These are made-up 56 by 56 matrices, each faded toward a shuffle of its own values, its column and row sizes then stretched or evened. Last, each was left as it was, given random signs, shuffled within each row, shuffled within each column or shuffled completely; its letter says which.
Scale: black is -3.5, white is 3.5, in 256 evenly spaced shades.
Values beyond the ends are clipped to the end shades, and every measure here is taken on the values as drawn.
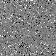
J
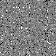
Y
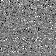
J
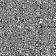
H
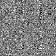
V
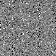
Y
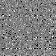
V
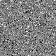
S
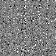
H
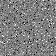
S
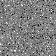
J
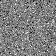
S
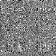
V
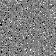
Y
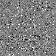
H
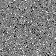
S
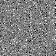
Y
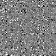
V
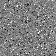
S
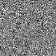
V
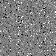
Y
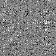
H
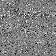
J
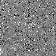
H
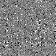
H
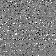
J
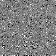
H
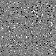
V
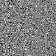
Y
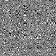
V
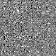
H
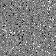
Y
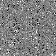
Y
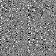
V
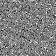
S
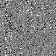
Y
